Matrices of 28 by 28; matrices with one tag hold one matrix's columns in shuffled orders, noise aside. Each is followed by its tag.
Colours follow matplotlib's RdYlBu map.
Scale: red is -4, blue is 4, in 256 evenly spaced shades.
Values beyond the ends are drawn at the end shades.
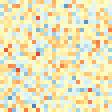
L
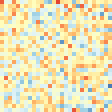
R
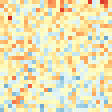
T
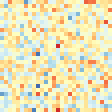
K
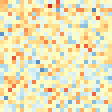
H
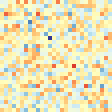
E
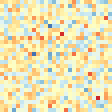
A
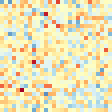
E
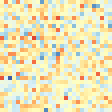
A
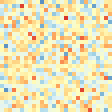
A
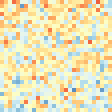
T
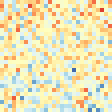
T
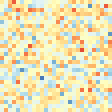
H
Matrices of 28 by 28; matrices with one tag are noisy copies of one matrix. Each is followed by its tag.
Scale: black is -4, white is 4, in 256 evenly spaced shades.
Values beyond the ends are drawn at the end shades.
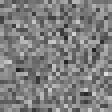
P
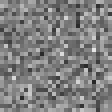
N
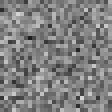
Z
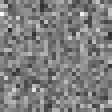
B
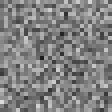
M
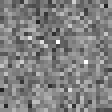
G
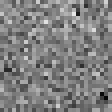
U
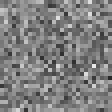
M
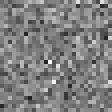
M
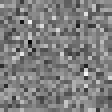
N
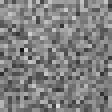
U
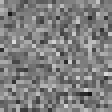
P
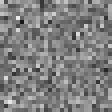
B
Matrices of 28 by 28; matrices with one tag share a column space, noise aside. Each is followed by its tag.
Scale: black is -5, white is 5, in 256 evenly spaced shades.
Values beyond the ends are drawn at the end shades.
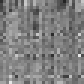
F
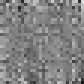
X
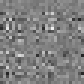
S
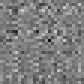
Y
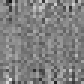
X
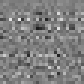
S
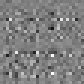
S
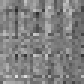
F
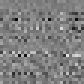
S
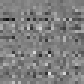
S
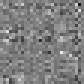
Y
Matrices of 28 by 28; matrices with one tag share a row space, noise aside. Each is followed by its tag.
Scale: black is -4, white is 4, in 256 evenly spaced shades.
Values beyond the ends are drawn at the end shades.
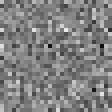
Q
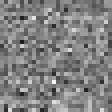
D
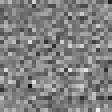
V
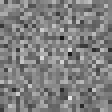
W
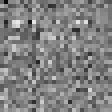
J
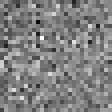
J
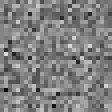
J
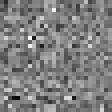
J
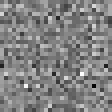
Q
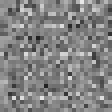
W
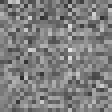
W
